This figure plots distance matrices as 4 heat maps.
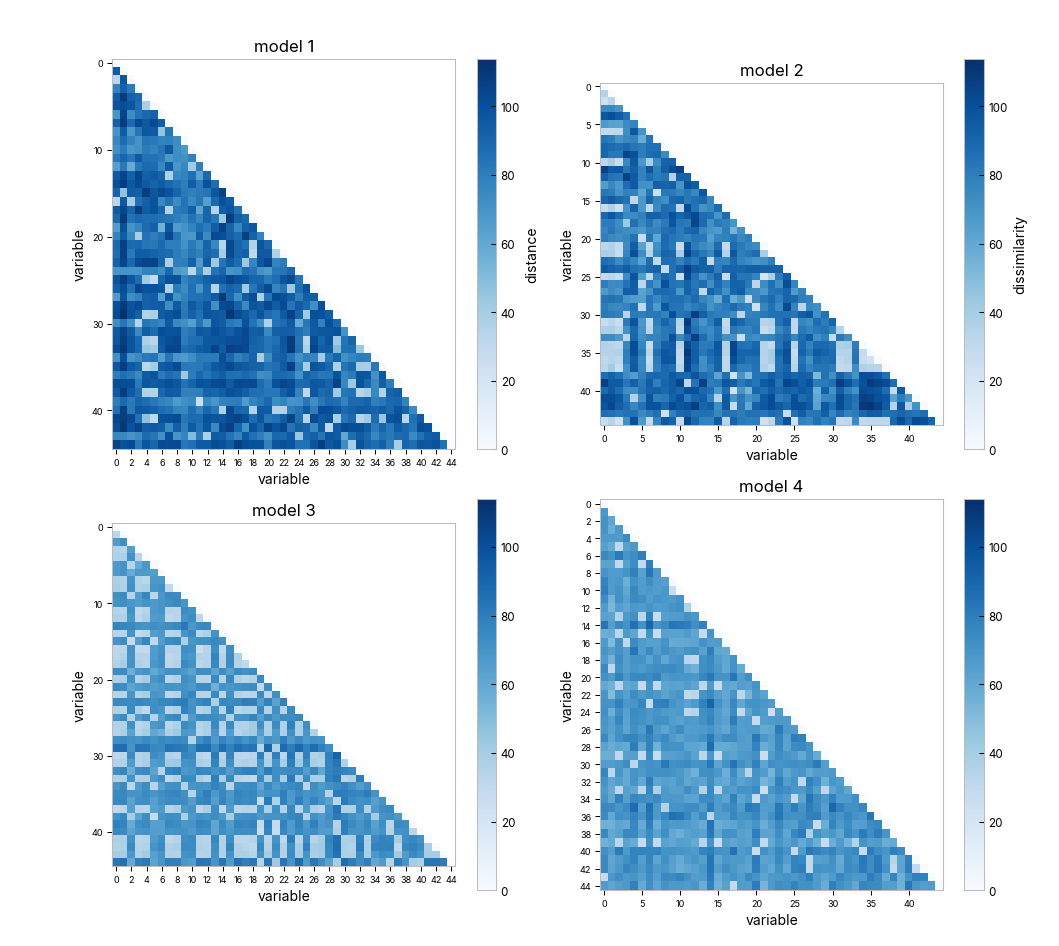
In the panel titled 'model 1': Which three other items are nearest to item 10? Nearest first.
24, 12, 43
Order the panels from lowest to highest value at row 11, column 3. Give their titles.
model 3, model 4, model 2, model 1
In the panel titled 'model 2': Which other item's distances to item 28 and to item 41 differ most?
19
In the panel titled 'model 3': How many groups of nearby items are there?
6
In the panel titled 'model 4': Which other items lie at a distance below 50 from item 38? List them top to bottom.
27, 41, 42
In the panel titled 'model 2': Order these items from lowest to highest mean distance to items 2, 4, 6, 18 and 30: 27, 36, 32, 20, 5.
32, 36, 5, 20, 27
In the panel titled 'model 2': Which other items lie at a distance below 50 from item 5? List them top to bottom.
20, 26, 29
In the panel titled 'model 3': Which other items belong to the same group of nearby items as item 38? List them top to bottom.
2, 5, 9, 15, 25, 34
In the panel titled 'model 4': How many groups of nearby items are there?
15
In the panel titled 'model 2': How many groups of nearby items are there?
11
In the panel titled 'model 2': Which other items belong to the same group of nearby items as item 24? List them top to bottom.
8, 43
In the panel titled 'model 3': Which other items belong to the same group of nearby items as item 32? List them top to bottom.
6
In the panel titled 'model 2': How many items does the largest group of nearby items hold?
16
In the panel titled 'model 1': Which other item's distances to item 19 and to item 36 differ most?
27
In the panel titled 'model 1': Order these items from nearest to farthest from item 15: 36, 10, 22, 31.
10, 36, 31, 22
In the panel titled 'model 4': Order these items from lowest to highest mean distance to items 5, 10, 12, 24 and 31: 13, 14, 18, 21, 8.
18, 21, 13, 8, 14
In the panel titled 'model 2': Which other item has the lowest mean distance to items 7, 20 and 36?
5
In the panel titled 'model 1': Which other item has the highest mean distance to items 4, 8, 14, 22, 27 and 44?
1
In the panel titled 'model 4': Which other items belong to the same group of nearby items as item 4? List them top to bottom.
30
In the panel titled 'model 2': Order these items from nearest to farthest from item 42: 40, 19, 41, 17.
17, 40, 19, 41
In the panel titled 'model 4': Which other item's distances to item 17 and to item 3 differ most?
44
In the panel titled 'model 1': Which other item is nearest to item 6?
8
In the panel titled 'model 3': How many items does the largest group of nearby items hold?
24
